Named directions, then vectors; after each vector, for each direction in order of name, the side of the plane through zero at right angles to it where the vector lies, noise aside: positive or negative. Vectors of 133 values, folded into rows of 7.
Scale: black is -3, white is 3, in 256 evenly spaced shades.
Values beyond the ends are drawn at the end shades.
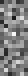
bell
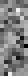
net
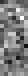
positive, positive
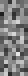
positive, negative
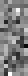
negative, positive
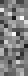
positive, positive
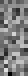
positive, negative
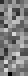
positive, negative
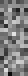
positive, negative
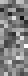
negative, negative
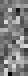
positive, negative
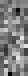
positive, negative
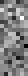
positive, positive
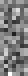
negative, positive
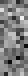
positive, positive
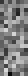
positive, negative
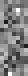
negative, positive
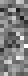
negative, negative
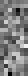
positive, negative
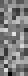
positive, negative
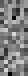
positive, negative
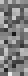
negative, positive
